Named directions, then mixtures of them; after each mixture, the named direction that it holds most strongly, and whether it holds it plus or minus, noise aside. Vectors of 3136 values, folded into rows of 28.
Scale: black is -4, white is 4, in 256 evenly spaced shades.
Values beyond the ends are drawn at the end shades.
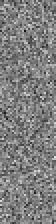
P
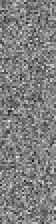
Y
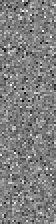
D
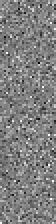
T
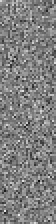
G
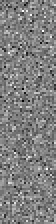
D, plus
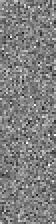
T, plus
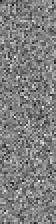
G, minus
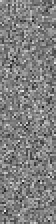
G, plus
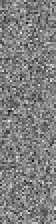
Y, plus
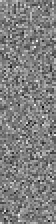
G, plus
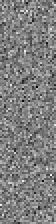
D, plus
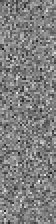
G, minus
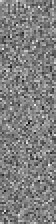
G, plus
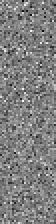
D, minus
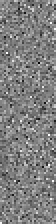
T, plus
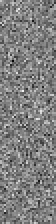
G, plus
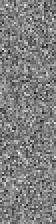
P, plus
